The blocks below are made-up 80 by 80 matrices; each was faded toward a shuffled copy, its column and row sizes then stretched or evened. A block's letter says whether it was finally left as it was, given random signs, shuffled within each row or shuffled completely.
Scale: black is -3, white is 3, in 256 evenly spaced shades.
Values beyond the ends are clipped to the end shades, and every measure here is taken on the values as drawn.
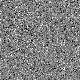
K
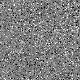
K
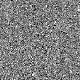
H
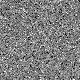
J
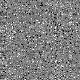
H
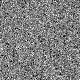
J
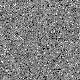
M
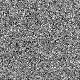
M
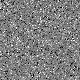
J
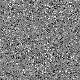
K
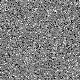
M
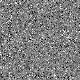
K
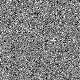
M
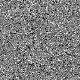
K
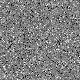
J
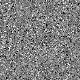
K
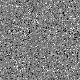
K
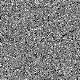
K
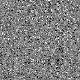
H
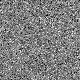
J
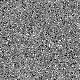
J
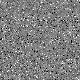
M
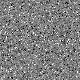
M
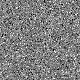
M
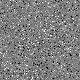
M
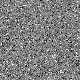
M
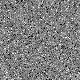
J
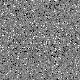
H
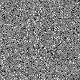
K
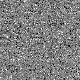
M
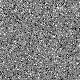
J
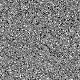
M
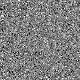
K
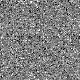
H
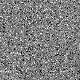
M
